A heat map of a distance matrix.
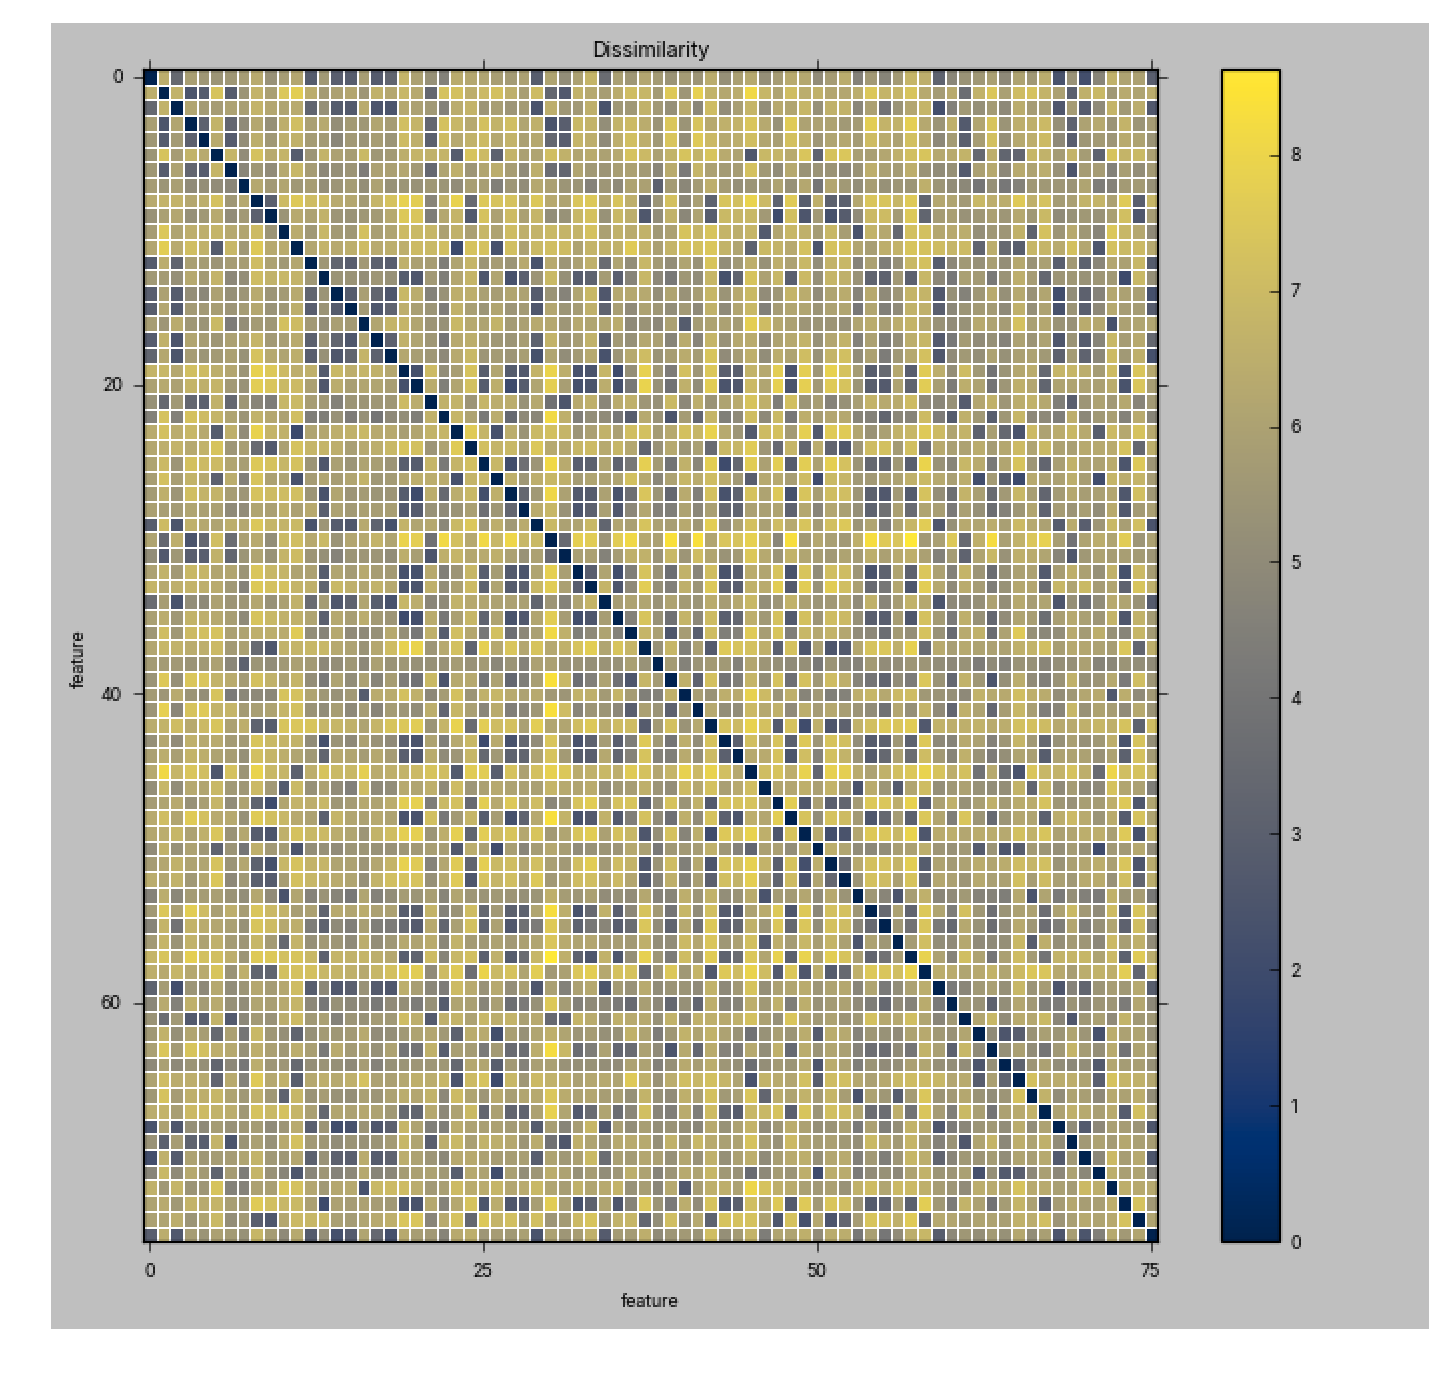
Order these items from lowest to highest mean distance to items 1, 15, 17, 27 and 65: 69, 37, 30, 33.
69, 33, 30, 37
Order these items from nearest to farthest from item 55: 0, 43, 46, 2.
43, 2, 0, 46
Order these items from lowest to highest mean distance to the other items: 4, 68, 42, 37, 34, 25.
68, 34, 25, 4, 37, 42
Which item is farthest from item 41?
30
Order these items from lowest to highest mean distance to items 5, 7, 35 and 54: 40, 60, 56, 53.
60, 53, 56, 40
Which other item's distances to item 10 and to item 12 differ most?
29
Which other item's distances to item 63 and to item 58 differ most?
39
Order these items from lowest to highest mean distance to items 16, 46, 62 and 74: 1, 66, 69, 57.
66, 69, 1, 57
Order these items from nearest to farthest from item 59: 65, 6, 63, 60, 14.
14, 60, 6, 63, 65
